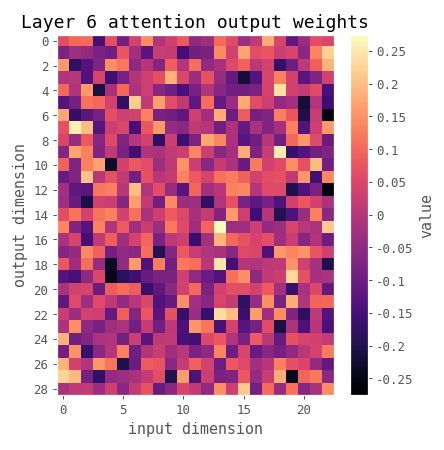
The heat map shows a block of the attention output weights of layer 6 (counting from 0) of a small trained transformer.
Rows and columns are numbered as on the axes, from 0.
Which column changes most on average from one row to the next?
22
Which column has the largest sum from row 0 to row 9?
18
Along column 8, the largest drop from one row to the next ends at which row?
8
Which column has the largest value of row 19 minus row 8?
15
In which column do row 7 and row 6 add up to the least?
20
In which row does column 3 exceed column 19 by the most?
12
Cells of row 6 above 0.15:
2
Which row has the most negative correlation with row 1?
26
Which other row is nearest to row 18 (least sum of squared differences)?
10
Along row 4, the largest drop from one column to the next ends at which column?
3
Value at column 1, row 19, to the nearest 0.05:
-0.15
